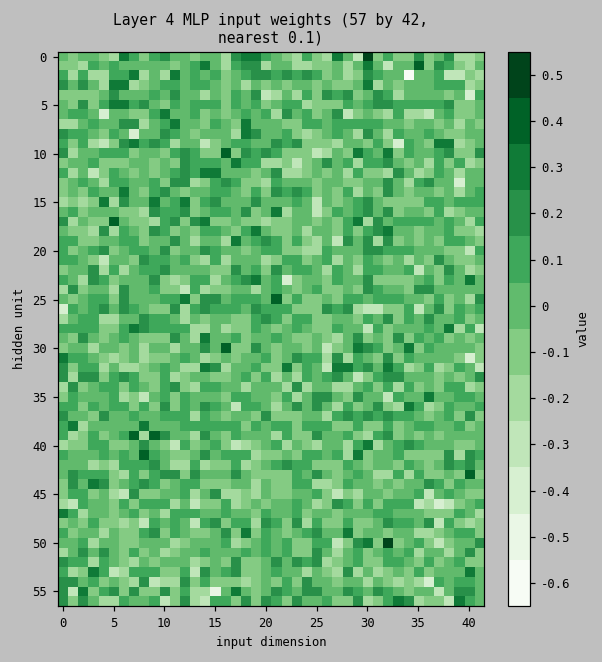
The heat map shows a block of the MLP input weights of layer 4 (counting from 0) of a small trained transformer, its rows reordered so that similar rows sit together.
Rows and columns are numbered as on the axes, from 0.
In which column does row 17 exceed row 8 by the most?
29
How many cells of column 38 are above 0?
20
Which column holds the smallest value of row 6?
4
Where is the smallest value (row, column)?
2, 34
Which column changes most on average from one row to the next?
14
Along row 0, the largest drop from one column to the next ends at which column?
31
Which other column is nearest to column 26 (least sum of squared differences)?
41
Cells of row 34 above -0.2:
33
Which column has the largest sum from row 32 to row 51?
32
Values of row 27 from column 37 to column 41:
0 0 0.1 -0.1 0
